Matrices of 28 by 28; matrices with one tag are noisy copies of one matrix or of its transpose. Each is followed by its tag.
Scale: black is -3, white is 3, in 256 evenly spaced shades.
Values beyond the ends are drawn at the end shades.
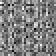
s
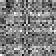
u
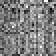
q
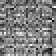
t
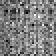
q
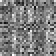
u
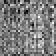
q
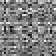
s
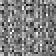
s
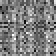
u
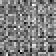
t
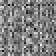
s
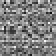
s
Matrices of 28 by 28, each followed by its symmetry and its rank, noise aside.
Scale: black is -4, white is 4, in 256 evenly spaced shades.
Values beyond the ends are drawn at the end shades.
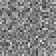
symmetric, rank eight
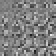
antisymmetric, rank four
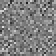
antisymmetric, rank eight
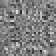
antisymmetric, rank six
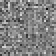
no symmetry, rank eight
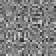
antisymmetric, rank six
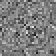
symmetric, rank eight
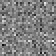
antisymmetric, rank six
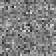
no symmetry, rank eight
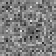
symmetric, rank six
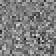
no symmetry, rank eight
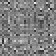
no symmetry, rank four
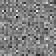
no symmetry, rank six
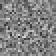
no symmetry, rank eight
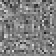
antisymmetric, rank eight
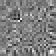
symmetric, rank four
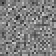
symmetric, rank eight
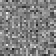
no symmetry, rank six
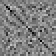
symmetric, rank six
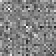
symmetric, rank six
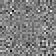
antisymmetric, rank six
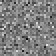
antisymmetric, rank eight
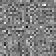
no symmetry, rank six
